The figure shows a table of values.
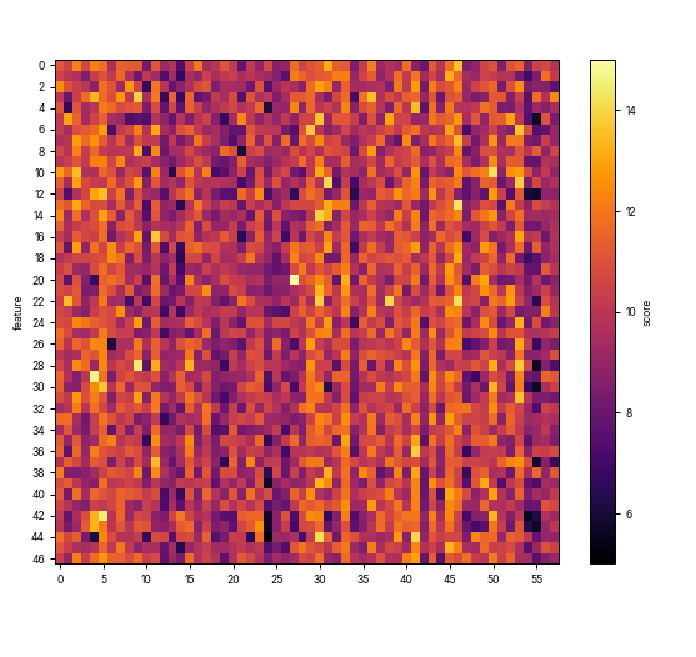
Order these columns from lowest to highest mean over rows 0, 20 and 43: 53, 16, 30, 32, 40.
32, 16, 53, 40, 30
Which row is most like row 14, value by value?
2
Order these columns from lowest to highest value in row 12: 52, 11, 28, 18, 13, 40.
52, 18, 11, 13, 28, 40
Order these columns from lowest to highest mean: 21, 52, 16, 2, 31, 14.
14, 21, 16, 52, 31, 2
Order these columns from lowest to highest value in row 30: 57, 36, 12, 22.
12, 36, 57, 22
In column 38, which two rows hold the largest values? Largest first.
22, 5
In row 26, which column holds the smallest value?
6
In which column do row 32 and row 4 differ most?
24
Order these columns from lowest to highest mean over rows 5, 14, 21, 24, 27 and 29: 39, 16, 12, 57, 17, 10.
10, 12, 57, 16, 17, 39
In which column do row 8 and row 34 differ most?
19
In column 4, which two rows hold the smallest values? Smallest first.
44, 20
